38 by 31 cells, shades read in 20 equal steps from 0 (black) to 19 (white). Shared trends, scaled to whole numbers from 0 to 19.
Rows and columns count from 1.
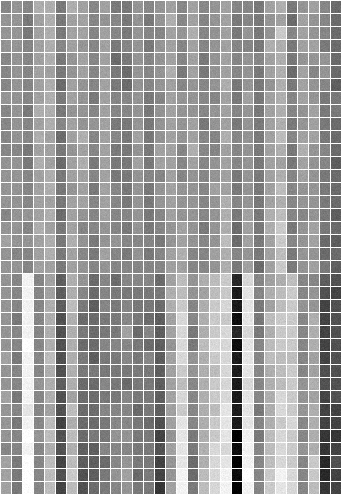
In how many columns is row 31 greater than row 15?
14
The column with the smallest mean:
22
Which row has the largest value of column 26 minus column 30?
37
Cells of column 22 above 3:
21
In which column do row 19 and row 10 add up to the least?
31
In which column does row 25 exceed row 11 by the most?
3
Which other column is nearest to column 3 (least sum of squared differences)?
23
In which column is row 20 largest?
26
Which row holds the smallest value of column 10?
36
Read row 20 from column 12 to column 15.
9 11 9 10
